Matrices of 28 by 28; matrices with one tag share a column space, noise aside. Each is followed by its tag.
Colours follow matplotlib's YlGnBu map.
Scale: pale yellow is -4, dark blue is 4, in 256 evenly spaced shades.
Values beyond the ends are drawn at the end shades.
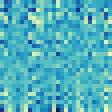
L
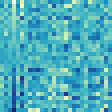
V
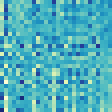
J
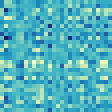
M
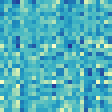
J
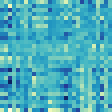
V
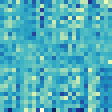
V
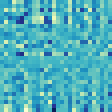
L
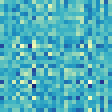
J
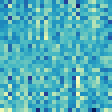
V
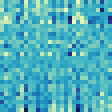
L
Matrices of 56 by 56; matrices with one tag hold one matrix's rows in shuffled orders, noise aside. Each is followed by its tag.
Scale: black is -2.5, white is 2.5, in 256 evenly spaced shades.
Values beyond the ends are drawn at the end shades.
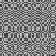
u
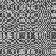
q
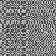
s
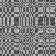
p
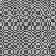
u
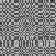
p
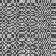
q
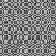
u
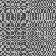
s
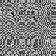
q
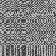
s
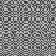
u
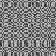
u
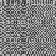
s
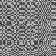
q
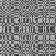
p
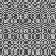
u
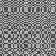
u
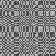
p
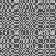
p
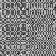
s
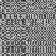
s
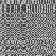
s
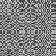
q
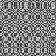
u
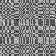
p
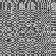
q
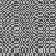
p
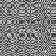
q
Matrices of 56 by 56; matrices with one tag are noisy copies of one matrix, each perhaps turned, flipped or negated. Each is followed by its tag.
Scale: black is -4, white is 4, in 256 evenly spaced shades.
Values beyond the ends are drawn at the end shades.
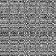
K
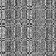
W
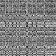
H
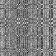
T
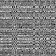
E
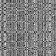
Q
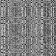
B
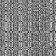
Q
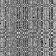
T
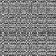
K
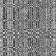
T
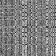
H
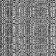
B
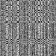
E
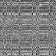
B
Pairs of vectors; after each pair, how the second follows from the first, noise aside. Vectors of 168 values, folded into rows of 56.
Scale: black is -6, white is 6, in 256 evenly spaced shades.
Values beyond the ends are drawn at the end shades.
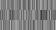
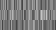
negated.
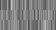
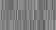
reversed, negated, shrunk.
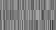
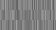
reversed, negated, shrunk.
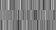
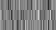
wrapped around.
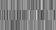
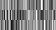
scaled up.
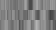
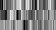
reversed, scaled up.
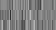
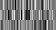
wrapped around, scaled up.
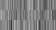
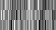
scaled up.
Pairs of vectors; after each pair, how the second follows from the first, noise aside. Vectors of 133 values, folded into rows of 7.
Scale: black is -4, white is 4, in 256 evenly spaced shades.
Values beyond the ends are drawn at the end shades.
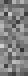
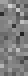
wrapped around, partly zeroed.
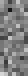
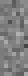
wrapped around, shrunk.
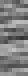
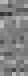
wrapped around, partly zeroed.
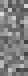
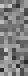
reversed, negated.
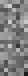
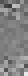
negated, partly zeroed.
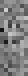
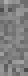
wrapped around, shrunk.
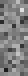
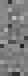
wrapped around, partly zeroed.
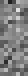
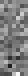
reversed, negated.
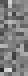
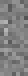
wrapped around, shrunk.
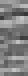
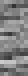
reversed, negated.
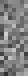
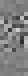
reversed, negated, partly zeroed.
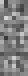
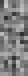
negated.
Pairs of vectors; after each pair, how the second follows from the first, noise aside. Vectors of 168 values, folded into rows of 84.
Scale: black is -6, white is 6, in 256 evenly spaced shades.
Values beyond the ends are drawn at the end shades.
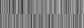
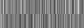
wrapped around, negated.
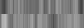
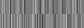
shuffled.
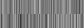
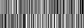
wrapped around, scaled up.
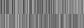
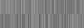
wrapped around, shrunk.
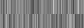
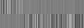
partly zeroed.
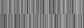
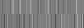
partly zeroed.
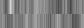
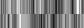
wrapped around, scaled up.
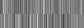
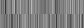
wrapped around, negated.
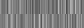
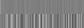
partly zeroed.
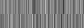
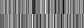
scaled up.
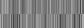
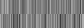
copied.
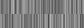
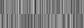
reversed.
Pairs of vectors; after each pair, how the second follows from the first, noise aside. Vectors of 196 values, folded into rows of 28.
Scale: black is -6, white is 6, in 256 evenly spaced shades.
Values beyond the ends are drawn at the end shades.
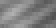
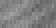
shrunk.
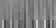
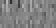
reversed, negated, partly zeroed.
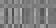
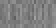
reversed, shrunk.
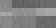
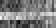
reversed, scaled up.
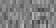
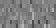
partly zeroed.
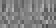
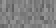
negated, shrunk.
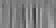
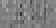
reversed, partly zeroed.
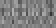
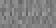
shrunk.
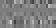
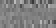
partly zeroed.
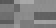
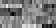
reversed, scaled up.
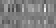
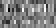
scaled up.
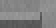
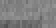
shrunk.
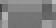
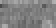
partly zeroed.
